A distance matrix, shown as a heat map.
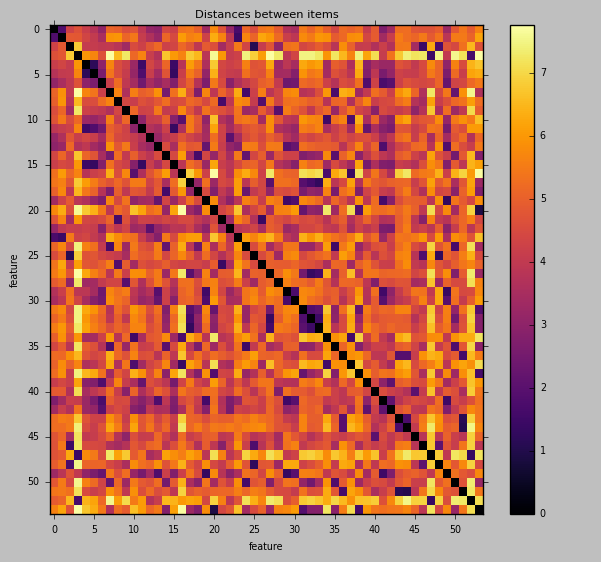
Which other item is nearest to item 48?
25
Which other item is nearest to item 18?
14
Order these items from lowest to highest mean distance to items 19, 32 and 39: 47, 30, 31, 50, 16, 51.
30, 50, 31, 51, 16, 47
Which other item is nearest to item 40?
45
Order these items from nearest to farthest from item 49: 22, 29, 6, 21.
29, 6, 22, 21
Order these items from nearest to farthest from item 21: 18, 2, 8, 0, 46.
8, 46, 2, 18, 0
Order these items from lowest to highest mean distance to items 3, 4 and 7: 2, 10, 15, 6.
6, 15, 10, 2
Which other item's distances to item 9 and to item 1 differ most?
23
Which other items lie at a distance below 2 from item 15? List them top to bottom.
4, 5, 11
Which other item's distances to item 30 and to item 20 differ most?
53
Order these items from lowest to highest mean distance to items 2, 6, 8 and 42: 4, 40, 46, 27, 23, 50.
46, 4, 40, 50, 23, 27
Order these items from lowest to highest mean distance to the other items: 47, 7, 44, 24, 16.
24, 7, 44, 16, 47
